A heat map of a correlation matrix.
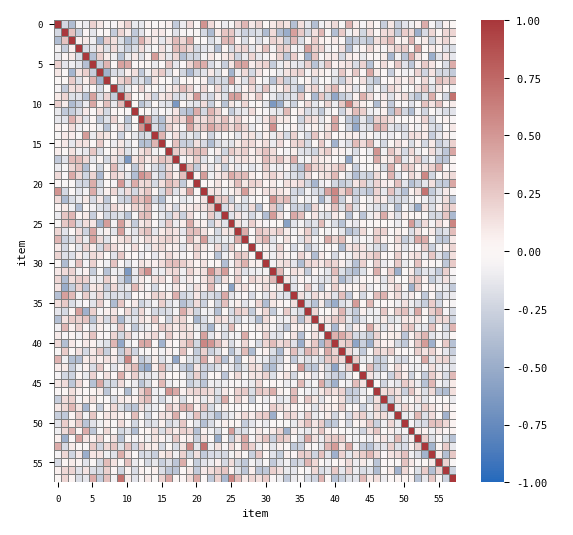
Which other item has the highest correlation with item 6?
45
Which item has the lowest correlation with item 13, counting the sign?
43
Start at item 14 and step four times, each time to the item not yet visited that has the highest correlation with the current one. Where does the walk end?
57
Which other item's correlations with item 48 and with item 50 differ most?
21
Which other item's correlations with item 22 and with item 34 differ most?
1
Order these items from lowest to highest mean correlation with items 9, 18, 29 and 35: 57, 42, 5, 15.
42, 15, 5, 57
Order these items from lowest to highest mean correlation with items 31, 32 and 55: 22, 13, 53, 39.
39, 53, 13, 22
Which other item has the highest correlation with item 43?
35
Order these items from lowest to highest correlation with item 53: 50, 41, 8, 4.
50, 4, 41, 8
